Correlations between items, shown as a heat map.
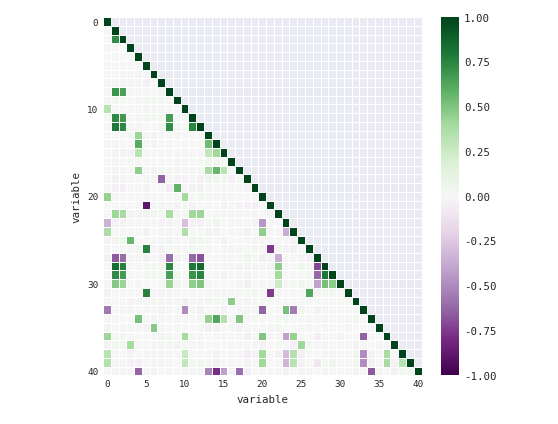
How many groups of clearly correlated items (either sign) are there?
9
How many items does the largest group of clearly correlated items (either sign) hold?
10
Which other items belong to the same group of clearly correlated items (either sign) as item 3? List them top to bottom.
25, 37
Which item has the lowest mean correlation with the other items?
27
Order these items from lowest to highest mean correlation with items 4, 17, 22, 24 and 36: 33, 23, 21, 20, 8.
33, 23, 21, 8, 20
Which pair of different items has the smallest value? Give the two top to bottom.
5, 21
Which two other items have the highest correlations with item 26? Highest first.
5, 31
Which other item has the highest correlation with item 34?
14
